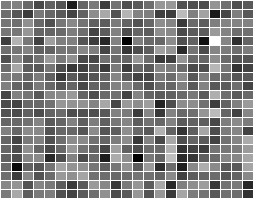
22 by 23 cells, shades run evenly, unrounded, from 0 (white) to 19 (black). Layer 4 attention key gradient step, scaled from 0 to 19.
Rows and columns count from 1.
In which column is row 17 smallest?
16
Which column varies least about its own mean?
21
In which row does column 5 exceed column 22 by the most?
18
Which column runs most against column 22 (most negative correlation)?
20
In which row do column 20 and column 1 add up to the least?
5
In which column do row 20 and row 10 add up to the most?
2
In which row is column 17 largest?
19
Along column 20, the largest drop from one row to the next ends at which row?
13
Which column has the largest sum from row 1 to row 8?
12
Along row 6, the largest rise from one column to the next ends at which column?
17
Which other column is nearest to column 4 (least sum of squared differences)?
22
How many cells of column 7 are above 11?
9
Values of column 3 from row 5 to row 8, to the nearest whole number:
10 9 12 12
